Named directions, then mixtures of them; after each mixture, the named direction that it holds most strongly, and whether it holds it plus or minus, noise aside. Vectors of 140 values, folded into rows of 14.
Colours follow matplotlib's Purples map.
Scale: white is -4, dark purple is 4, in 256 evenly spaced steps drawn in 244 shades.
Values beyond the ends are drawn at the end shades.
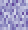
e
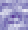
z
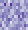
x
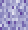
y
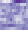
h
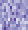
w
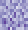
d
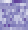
h, plus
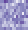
e, minus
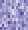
y, plus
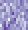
w, plus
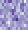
y, minus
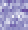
z, minus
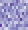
x, plus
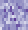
w, plus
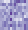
h, plus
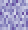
e, plus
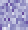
w, minus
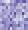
d, plus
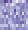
e, minus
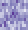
y, minus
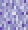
y, plus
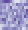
h, minus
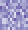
d, minus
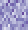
e, plus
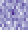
y, minus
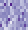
x, plus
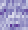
z, minus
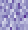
d, minus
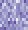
y, plus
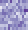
z, minus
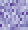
e, plus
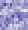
z, plus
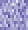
e, minus
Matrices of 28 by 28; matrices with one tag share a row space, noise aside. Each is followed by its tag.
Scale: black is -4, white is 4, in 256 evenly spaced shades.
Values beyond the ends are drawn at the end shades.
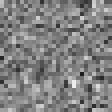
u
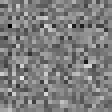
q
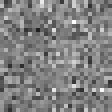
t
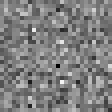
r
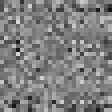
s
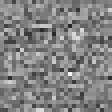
t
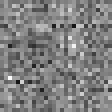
t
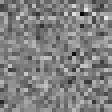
u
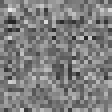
t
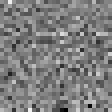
r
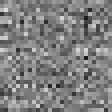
q
